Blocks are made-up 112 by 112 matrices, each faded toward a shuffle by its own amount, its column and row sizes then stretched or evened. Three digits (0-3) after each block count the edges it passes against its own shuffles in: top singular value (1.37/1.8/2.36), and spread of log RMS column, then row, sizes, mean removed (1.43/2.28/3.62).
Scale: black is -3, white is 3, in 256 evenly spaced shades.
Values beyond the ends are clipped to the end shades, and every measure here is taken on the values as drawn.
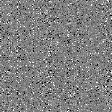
2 2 1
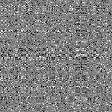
3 0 2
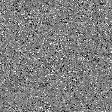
0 0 1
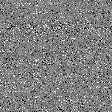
1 0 2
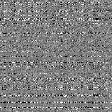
3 1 3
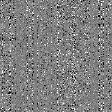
0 3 1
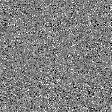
1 1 1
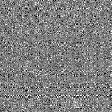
3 1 2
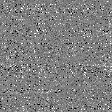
0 1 2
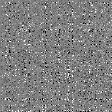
0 2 2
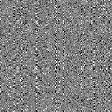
3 2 1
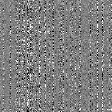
2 3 1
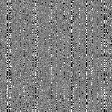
3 3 0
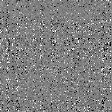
1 2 2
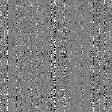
2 3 1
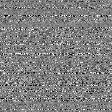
0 0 3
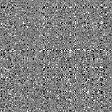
3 2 2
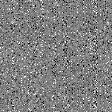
1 2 0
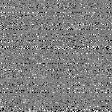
0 1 3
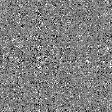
0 2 2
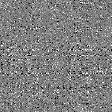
2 1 2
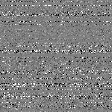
1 0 3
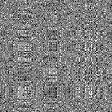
3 2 0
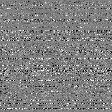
2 0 3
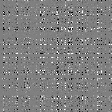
2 3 3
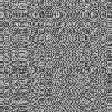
3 0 0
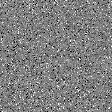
0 1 0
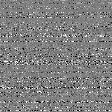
1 0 3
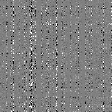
1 3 2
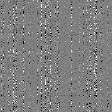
1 3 1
